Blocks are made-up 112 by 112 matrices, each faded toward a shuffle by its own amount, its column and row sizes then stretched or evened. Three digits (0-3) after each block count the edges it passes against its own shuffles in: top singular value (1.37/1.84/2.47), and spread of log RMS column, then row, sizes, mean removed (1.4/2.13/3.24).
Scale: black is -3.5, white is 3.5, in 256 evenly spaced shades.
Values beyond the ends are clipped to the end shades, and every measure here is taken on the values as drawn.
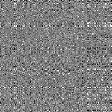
3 2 2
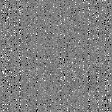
0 3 1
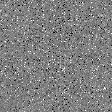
0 1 1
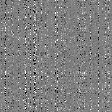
2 3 1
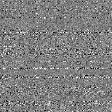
1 1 3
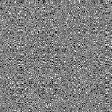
3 2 1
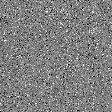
0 1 1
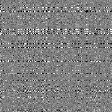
3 2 3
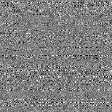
2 1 3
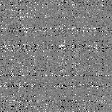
0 2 3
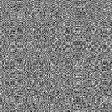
3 0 0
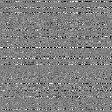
3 1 3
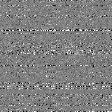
2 1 3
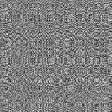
3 2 2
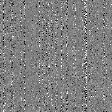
0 3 0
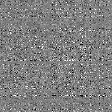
1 2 3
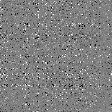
1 2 2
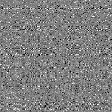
3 0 2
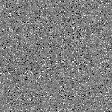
1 1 1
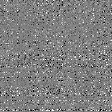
0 2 3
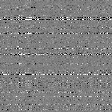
3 1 3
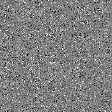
0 2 1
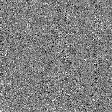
1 1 0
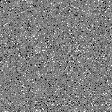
2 0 1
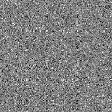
2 1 1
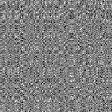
3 2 0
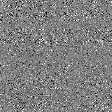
0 1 2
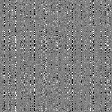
3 3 2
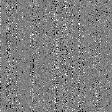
1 3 0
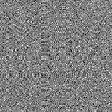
3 0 0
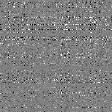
2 2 3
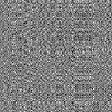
3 2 0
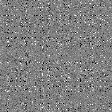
0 2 2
